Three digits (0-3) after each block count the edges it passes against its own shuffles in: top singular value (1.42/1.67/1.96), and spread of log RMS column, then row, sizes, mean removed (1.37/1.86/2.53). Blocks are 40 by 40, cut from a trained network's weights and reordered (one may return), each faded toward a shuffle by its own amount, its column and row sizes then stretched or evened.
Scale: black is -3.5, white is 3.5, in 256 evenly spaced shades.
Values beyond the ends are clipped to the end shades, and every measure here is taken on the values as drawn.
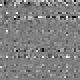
1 1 3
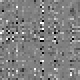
2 3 2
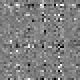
2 2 2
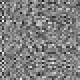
3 2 1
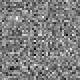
2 0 1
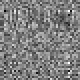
3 1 1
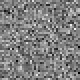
2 0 0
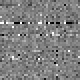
2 0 2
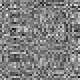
3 1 1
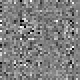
0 3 2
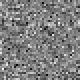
1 0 0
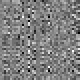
3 3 0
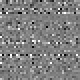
1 1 3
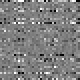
3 2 3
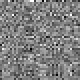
2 0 2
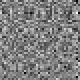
3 1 1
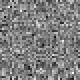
2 0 0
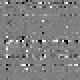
2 1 3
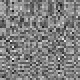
3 1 0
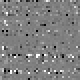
0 1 3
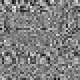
3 0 2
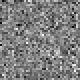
1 0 0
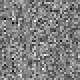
0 2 0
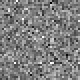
1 0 0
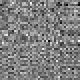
2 0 2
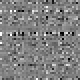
1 2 3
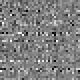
0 2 3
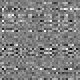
3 1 3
